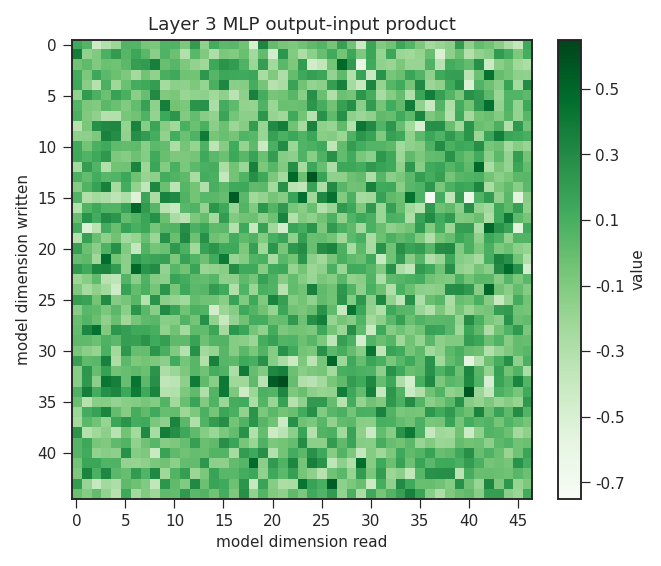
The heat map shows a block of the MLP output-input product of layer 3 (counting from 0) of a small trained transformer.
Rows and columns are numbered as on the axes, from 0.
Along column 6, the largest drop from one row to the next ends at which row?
23
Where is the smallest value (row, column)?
15, 36
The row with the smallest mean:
38
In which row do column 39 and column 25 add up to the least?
42
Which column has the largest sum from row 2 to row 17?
41
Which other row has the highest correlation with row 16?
34
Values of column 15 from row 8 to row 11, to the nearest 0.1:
0 0 -0.1 0
